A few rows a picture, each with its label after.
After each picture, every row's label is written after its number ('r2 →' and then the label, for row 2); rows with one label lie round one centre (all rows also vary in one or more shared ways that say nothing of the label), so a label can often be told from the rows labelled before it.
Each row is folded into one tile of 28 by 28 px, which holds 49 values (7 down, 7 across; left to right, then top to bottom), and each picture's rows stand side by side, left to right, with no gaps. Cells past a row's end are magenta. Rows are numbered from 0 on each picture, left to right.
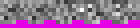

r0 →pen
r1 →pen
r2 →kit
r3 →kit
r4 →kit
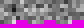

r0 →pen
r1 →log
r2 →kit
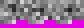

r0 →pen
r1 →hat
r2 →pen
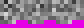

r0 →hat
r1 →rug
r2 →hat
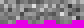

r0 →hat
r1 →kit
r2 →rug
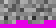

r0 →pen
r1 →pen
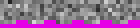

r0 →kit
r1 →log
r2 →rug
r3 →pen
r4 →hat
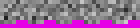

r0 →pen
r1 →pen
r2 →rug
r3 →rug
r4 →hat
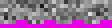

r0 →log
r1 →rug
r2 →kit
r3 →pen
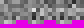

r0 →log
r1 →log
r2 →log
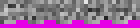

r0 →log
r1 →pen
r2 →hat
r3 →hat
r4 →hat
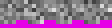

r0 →rug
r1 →kit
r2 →kit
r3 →kit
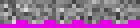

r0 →kit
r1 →log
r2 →log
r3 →pen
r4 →log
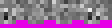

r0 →log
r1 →rug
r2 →kit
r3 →log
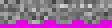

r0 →hat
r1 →log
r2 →kit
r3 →kit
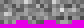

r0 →rug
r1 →rug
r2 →log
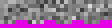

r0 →pen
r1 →log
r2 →hat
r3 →kit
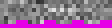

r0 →pen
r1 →kit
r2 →log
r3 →log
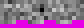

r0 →kit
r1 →pen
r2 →log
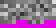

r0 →kit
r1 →rug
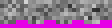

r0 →rug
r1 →pen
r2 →rug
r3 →pen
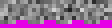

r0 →pen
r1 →kit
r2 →pen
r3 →kit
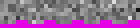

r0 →pen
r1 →log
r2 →rug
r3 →kit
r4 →hat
